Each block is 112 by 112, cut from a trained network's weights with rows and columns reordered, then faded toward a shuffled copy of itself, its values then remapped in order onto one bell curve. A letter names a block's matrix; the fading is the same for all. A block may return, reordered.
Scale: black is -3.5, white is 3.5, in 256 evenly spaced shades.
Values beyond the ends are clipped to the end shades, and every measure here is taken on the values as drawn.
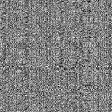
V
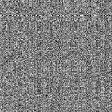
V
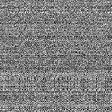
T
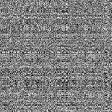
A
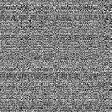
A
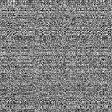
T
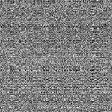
T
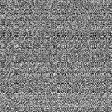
T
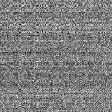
T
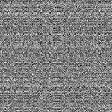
A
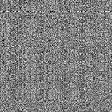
V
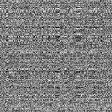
T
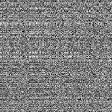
A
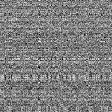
A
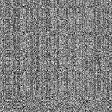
V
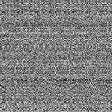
T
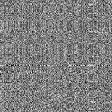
V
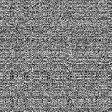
A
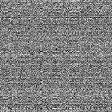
T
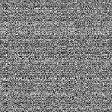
A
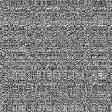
A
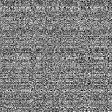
A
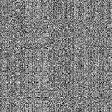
V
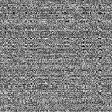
T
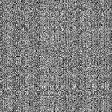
V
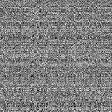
A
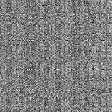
V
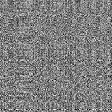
V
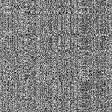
V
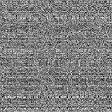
A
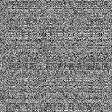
A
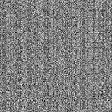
V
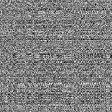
T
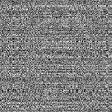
A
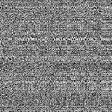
A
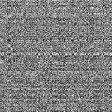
A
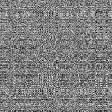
T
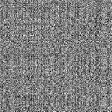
V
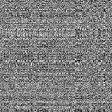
A
